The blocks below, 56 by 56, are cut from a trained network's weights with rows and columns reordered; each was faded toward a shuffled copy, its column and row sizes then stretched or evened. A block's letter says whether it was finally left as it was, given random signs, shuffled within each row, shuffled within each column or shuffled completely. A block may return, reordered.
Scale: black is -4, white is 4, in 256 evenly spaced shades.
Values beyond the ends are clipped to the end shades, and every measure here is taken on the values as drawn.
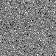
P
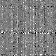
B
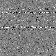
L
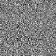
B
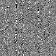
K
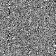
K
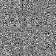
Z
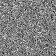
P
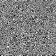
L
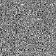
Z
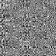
B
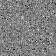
P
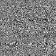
Z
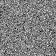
P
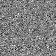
L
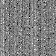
K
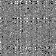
B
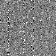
K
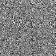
Z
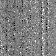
K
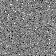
P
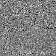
L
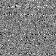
L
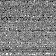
L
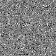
L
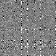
Z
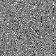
K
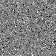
P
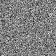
P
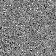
P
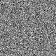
P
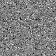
L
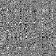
B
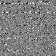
L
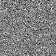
Z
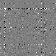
Z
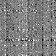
B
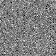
K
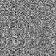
B
